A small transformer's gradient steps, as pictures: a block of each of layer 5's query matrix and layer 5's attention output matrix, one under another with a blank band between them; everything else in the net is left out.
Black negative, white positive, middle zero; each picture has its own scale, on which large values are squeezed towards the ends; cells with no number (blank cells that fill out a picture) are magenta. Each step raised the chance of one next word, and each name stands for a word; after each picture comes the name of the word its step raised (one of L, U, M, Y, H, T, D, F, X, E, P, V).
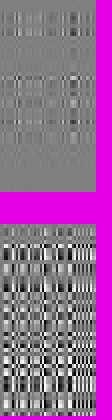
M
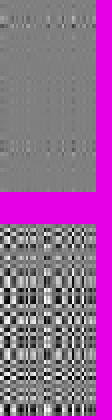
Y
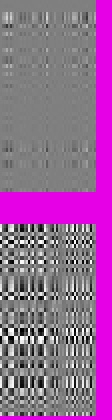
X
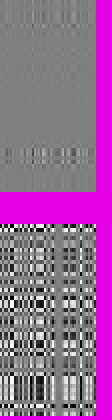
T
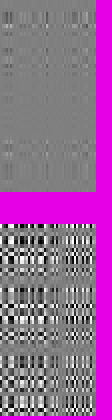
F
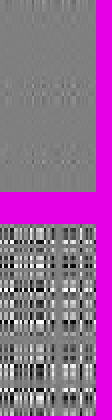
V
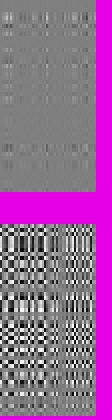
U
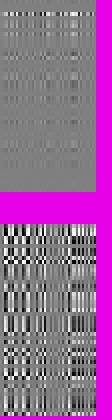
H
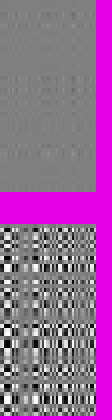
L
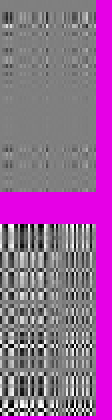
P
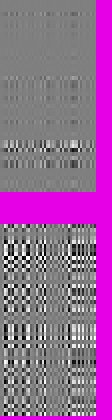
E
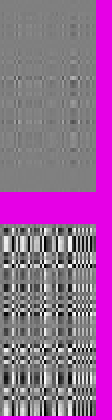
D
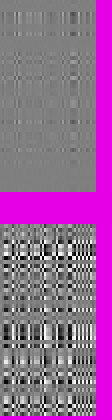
E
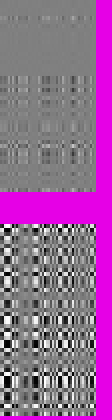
T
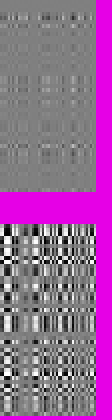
H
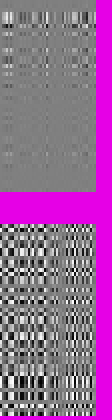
T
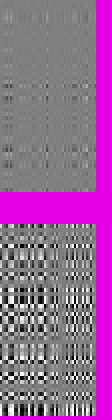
Y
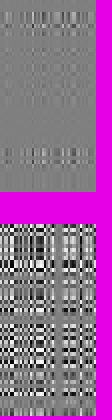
U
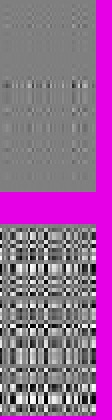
L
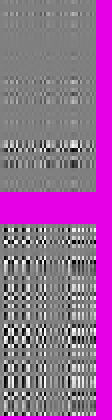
X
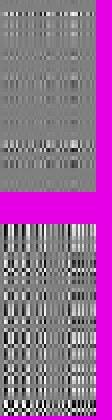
P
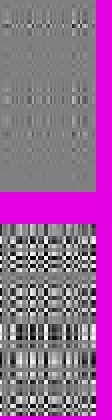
E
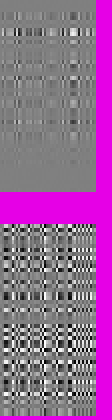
U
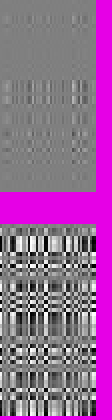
D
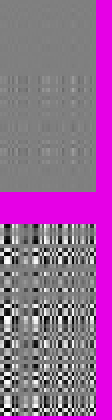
F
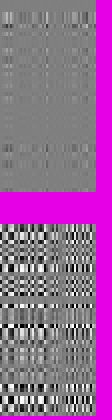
L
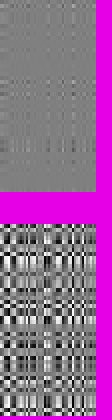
F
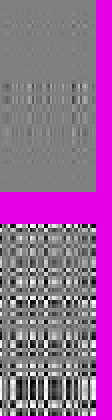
T
